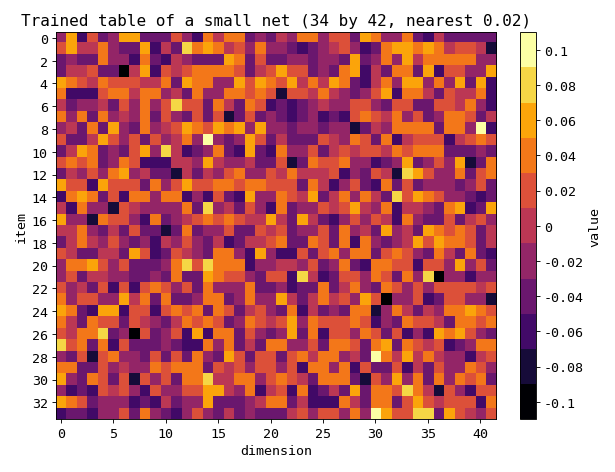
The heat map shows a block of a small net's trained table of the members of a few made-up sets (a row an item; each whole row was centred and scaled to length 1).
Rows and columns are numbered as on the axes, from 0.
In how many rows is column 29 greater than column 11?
13
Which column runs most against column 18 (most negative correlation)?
16
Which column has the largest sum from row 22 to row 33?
0
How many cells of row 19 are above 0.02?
10
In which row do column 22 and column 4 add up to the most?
26
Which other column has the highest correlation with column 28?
41
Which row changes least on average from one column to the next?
25
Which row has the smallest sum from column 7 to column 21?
33
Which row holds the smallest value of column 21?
5
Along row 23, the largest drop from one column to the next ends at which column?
31
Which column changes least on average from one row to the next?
37
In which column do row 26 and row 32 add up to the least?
7
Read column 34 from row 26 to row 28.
-0.02 0.02 0
